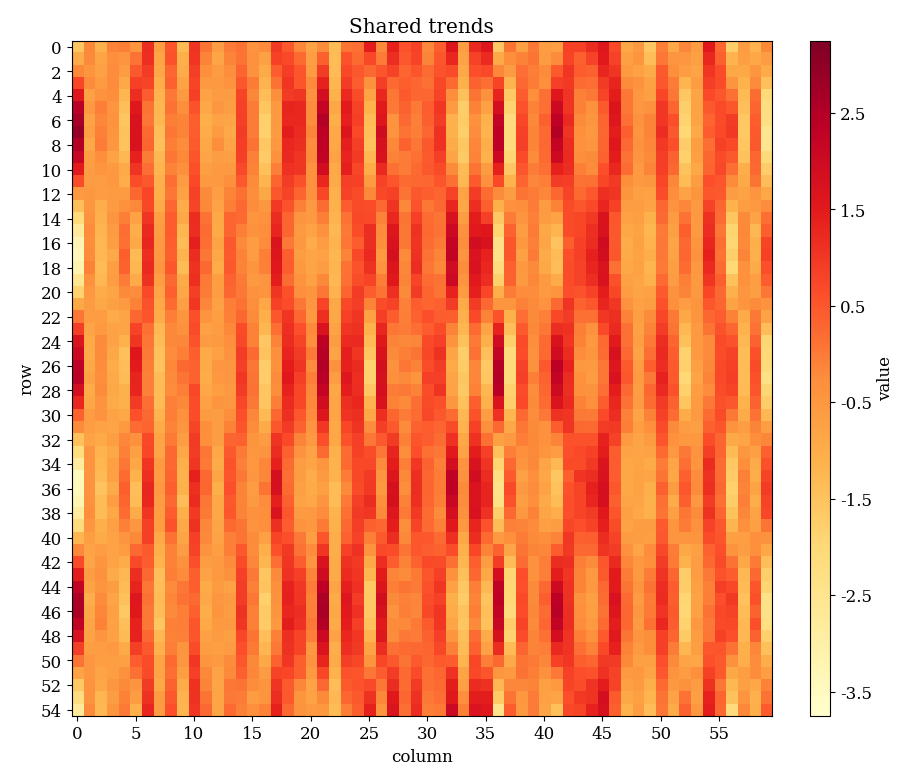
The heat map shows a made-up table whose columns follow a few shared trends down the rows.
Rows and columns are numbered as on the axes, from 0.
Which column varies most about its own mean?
0
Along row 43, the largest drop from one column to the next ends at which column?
37
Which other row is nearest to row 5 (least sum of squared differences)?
9
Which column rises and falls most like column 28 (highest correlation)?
3
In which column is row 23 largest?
21
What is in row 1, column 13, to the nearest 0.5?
0
